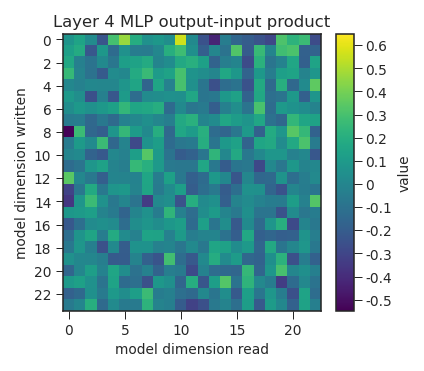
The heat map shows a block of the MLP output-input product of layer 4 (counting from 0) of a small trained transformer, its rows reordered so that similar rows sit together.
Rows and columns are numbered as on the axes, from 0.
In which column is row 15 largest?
9
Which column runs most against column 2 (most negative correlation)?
15
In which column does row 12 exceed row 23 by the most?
0
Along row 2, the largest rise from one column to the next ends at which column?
17
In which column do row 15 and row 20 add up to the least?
11
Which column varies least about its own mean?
1
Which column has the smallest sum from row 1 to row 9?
16
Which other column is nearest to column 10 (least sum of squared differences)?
5
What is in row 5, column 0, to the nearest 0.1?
0.1
